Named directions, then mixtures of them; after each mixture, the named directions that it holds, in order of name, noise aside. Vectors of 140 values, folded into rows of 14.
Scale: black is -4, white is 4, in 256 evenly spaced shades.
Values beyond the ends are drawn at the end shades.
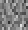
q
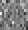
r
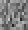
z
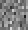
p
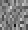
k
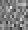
k, p, z.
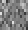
r.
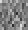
q, z.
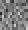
k, r.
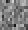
k, r, z.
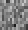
k, r, z.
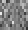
r.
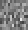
k, z.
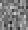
p.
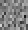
k, p.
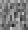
p, z.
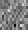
k.
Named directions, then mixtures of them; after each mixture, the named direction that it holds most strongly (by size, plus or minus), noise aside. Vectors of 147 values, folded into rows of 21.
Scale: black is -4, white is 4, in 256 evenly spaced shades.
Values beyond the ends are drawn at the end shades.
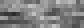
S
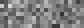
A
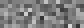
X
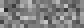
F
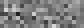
F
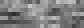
S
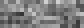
S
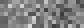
A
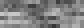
S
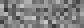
F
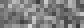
X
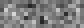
F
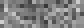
F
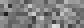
A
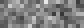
A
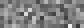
X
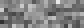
S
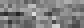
S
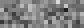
F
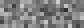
F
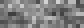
S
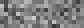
A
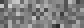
A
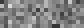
A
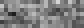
S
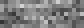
S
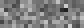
F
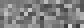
X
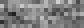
S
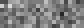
A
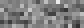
X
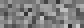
X
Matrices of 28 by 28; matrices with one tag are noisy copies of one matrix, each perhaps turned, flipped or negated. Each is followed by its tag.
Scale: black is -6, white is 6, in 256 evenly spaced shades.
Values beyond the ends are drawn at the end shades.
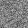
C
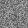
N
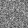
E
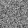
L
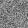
C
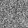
N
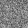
L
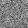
L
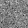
N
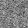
N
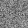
N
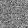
E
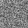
L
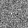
E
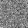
E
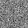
E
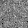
E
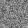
L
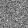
C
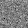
L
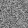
C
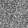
N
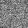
E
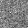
N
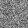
N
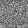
L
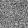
N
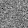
C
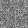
E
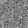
E
